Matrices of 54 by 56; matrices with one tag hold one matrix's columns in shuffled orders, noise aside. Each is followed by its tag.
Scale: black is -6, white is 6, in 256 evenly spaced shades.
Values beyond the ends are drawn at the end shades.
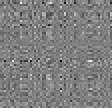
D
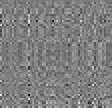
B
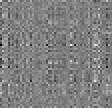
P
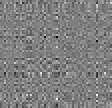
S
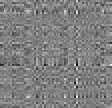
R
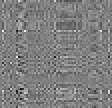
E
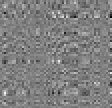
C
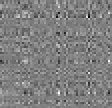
C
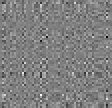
S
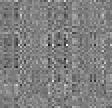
P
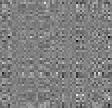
S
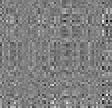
B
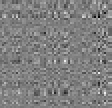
C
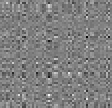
S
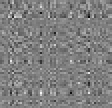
C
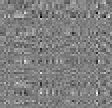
C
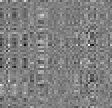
P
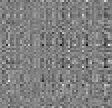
P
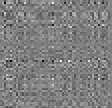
D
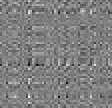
R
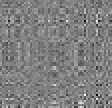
B
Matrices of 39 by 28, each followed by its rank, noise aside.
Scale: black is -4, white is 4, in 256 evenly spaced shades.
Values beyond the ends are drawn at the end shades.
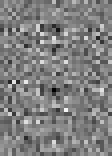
four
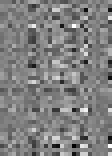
three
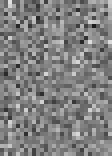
eight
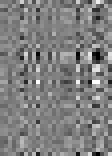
two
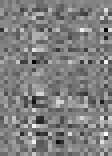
three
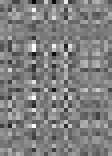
two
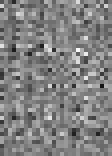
six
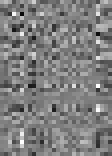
three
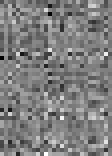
four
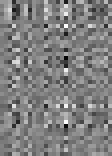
two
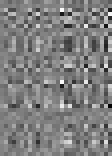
two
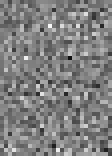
eight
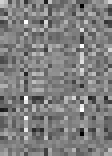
three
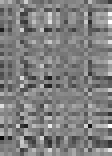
two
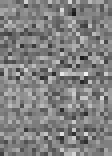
six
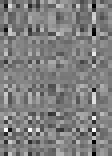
two
